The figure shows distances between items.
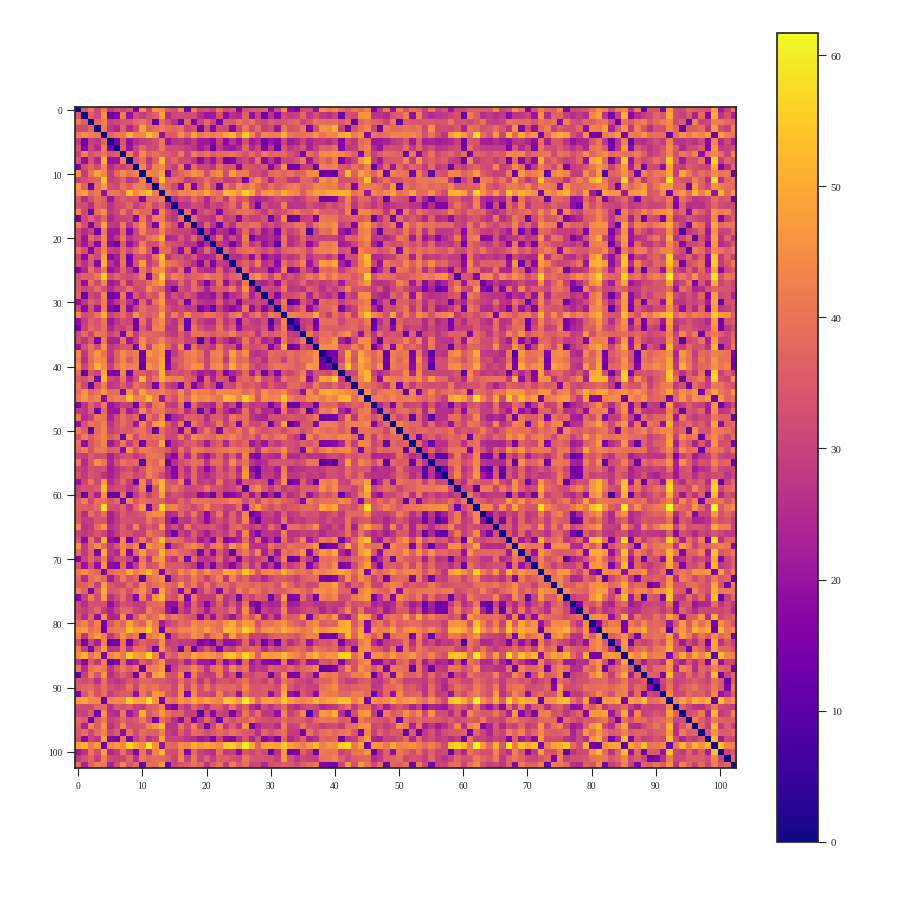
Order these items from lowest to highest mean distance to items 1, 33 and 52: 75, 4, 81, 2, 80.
2, 75, 80, 4, 81
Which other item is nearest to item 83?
60
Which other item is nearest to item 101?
89
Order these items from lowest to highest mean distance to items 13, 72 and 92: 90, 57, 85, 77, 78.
85, 57, 78, 90, 77
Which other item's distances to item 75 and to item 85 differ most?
99
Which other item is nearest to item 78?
66
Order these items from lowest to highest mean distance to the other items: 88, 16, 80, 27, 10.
27, 88, 16, 10, 80
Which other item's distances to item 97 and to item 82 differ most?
44
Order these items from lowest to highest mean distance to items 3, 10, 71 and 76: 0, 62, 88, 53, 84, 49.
88, 0, 49, 84, 62, 53
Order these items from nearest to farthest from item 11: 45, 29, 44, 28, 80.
29, 44, 28, 80, 45
